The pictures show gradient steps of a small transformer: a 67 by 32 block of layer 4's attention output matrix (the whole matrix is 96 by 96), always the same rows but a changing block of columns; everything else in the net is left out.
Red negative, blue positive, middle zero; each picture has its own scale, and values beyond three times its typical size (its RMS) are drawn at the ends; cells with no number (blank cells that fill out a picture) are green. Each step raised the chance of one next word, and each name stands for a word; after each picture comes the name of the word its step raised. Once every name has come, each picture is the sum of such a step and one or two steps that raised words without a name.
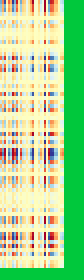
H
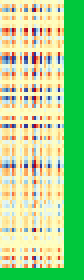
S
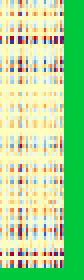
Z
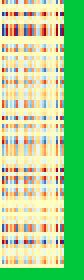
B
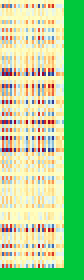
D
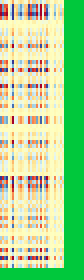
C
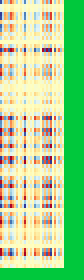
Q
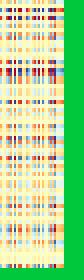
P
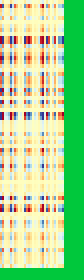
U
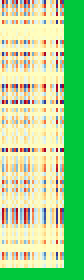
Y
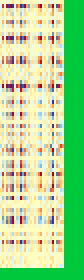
U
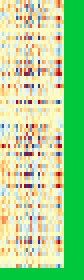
P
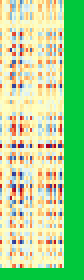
Q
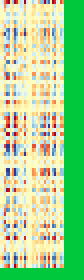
B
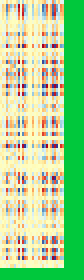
C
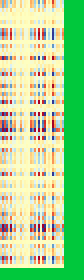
D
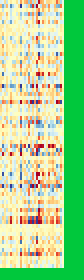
Y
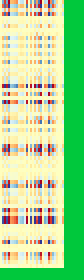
Y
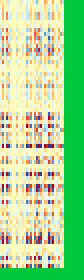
Q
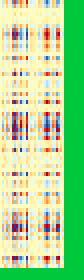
D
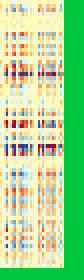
D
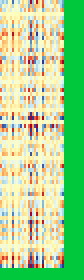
S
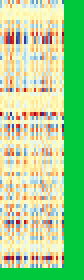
U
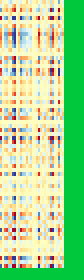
P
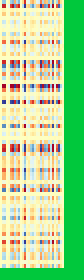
Y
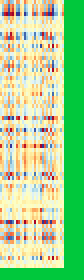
C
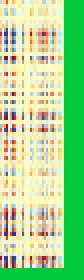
H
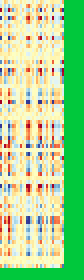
P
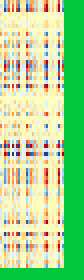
H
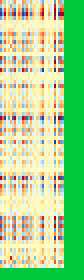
C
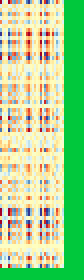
Y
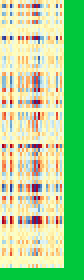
U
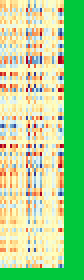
S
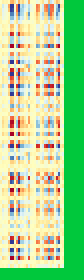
C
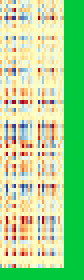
P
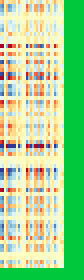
B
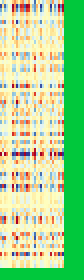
H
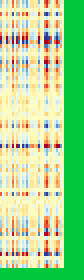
Z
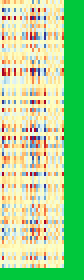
P
